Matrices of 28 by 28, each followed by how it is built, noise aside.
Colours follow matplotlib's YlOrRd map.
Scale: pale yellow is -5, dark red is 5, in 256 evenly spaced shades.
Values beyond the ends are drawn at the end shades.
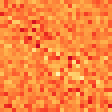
banded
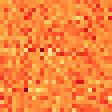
uneven rows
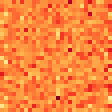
uneven columns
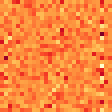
uneven columns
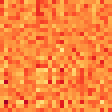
low rank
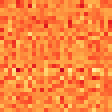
low rank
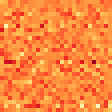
uneven rows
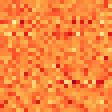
uneven rows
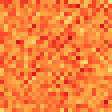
Hankel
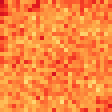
smooth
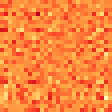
low rank
